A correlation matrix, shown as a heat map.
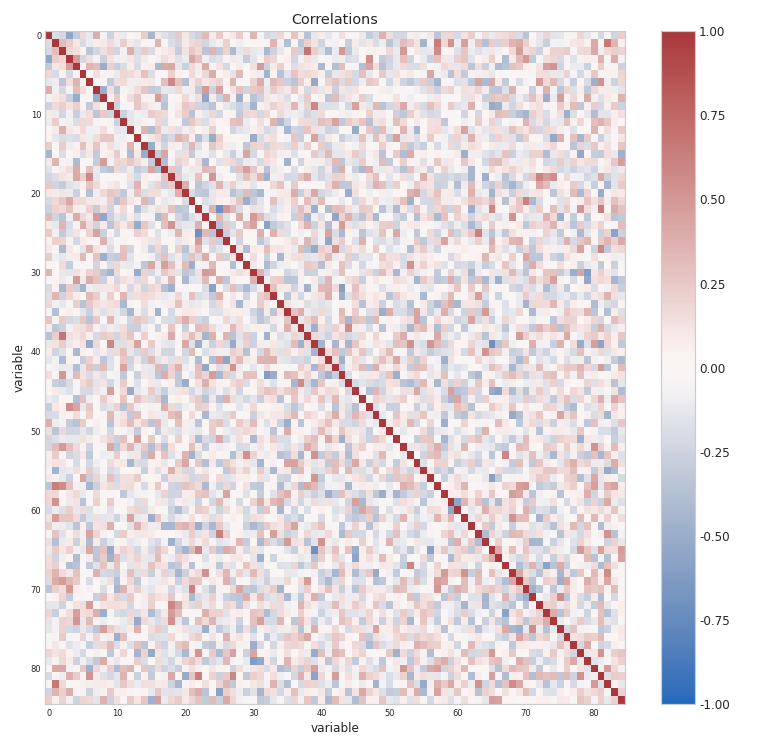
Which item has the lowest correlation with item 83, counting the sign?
25
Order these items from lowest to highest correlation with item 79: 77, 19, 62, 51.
19, 51, 62, 77
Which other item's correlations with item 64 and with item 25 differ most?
63
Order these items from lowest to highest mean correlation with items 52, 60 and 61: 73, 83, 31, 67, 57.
67, 31, 73, 83, 57
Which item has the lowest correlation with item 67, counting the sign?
73
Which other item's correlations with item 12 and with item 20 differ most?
54
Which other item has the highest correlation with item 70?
21
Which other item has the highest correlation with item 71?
75
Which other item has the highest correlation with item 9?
39
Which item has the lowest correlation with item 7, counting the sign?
8
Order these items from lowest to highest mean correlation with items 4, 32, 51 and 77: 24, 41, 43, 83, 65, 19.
24, 43, 65, 83, 19, 41
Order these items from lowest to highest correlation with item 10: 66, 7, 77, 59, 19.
7, 77, 59, 19, 66
